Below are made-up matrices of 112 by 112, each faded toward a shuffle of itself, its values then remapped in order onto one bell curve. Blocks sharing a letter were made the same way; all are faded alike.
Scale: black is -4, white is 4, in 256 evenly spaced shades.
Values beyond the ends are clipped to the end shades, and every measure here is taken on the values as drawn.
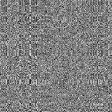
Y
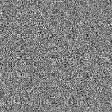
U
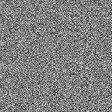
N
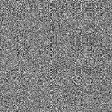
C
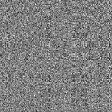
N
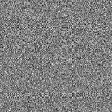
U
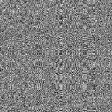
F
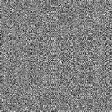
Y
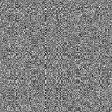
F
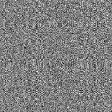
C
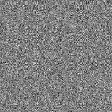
N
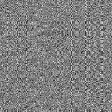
F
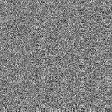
N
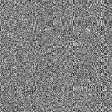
F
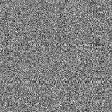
U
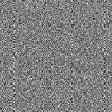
F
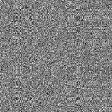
Y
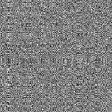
Y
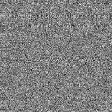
U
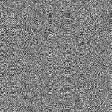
C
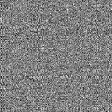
C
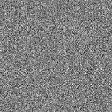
U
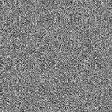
N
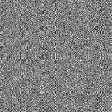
Y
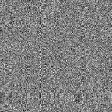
N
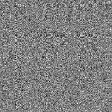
C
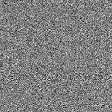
U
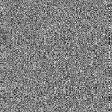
C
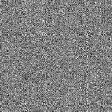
C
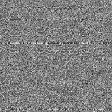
U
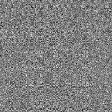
C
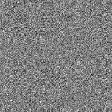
N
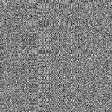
F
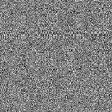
U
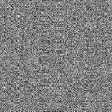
C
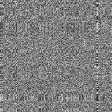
F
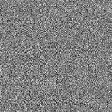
C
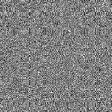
Y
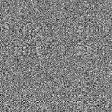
U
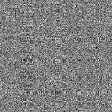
C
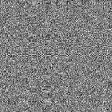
U
